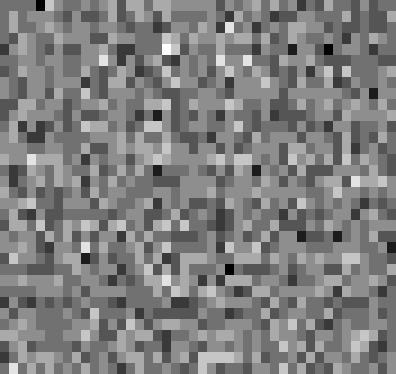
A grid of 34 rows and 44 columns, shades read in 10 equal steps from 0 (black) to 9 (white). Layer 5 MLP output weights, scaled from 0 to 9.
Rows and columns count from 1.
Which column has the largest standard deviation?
19
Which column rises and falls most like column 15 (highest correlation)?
33
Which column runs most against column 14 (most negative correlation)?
12
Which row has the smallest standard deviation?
18
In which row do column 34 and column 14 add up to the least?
22
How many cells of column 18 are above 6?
2
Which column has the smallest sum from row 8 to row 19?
32
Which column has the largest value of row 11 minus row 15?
44
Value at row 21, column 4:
4
